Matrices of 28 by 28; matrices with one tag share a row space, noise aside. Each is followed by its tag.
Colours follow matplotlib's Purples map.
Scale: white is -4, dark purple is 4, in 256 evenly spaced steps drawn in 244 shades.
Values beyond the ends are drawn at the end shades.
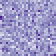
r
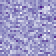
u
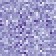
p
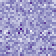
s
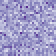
p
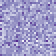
r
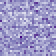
p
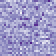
p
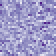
u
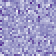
r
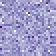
r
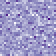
u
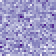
s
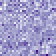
p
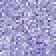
r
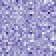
s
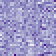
u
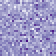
p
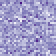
p
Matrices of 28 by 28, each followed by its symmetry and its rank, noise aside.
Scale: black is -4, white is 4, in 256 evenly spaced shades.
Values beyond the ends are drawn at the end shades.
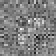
symmetric, rank four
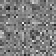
symmetric, rank six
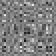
no symmetry, rank three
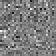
no symmetry, rank six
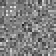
symmetric, rank six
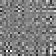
no symmetry, rank three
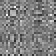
symmetric, rank three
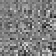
antisymmetric, rank four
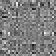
antisymmetric, rank four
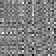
no symmetry, rank four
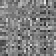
no symmetry, rank four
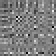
symmetric, rank three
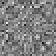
symmetric, rank four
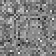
symmetric, rank six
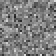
no symmetry, rank six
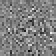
no symmetry, rank six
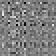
no symmetry, rank four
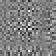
no symmetry, rank three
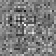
symmetric, rank six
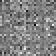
no symmetry, rank six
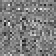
no symmetry, rank six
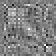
symmetric, rank three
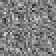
antisymmetric, rank four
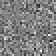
antisymmetric, rank six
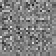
no symmetry, rank six
